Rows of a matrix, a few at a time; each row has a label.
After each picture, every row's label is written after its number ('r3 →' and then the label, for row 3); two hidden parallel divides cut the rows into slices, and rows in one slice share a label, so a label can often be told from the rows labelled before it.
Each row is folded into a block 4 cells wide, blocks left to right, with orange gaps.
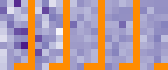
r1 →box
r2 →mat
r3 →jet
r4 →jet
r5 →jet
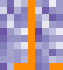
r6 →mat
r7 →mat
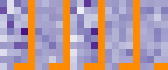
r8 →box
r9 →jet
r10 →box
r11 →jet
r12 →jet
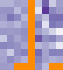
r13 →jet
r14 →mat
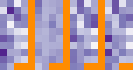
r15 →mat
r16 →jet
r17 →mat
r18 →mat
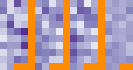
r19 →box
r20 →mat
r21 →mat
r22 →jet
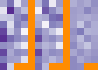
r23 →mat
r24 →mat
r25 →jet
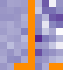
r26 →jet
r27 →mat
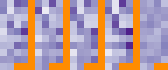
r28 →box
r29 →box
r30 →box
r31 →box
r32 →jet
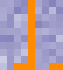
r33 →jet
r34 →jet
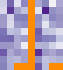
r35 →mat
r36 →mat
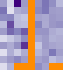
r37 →box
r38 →jet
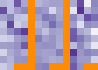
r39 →box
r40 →jet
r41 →mat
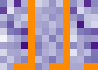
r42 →box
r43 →jet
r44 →box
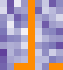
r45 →mat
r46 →box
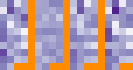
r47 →mat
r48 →jet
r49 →mat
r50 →mat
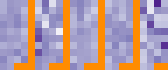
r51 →jet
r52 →mat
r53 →jet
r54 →jet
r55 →box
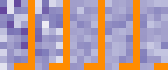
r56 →box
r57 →mat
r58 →jet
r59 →jet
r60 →jet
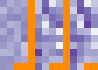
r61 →jet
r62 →mat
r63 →mat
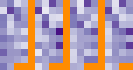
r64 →mat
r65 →box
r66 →box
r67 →box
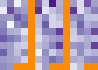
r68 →mat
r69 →box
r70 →box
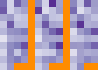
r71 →box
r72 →box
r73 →box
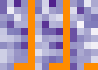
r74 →box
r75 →box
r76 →mat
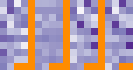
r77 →mat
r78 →jet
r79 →box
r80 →box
